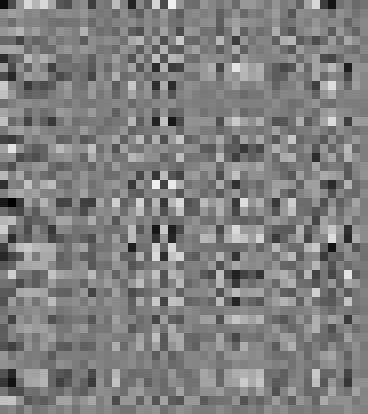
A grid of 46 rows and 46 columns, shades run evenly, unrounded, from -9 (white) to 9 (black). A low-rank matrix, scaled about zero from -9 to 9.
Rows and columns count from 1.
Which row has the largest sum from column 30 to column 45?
31
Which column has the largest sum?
2
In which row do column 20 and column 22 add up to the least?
21
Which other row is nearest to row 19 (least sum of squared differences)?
3
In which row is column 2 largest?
23
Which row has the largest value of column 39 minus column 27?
27
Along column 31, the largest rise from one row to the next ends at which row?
17
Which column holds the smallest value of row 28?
22
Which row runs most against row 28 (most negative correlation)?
10
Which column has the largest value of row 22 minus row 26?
42
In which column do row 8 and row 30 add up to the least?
30
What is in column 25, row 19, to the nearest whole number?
0
